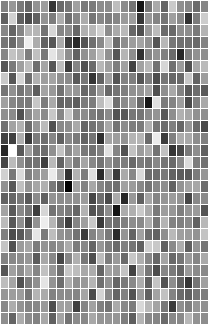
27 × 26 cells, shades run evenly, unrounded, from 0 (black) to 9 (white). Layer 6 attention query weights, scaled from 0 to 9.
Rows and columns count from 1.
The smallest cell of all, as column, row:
9, 16
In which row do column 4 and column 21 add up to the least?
12
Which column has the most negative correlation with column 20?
21
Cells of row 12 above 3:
21
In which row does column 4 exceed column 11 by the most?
4
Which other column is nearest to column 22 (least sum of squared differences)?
23
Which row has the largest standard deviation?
15
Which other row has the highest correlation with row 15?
19
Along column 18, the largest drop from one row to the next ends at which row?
5
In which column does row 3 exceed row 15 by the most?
13
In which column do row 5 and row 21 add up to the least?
18
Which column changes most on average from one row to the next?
24
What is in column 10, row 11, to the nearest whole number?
6
